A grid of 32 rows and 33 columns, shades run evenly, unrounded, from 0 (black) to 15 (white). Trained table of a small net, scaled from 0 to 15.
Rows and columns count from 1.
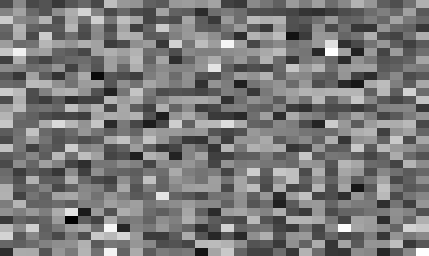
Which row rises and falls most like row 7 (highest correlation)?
3
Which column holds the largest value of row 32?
33
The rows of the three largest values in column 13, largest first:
25, 4, 14
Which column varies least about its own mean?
15
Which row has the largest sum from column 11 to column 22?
6
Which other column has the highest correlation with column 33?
9
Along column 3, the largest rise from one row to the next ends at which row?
29
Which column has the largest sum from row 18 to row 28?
20
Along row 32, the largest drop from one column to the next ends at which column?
10
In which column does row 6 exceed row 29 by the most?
16
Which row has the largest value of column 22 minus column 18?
22
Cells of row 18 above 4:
29
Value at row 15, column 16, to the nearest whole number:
8
